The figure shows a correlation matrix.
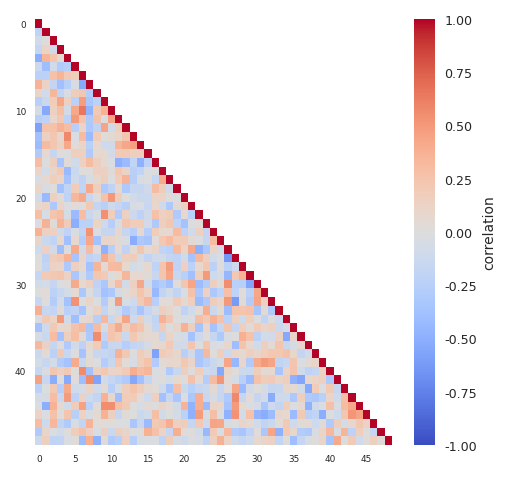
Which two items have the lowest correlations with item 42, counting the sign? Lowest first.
37, 28
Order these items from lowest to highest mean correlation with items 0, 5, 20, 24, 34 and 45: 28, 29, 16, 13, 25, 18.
13, 29, 28, 18, 16, 25
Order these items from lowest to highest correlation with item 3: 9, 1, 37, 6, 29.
37, 1, 29, 6, 9
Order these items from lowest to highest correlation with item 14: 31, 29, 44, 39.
44, 29, 39, 31
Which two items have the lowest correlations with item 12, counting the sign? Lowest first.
0, 16
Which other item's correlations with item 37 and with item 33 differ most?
27
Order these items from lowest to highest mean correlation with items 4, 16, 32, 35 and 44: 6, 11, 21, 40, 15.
21, 15, 11, 40, 6
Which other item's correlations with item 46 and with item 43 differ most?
4
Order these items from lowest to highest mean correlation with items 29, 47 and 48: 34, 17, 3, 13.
13, 3, 17, 34
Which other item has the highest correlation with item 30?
26
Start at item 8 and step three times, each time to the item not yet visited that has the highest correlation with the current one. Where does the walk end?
18
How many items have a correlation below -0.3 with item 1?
4
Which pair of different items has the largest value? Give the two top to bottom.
6, 10
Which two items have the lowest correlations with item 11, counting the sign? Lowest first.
16, 43
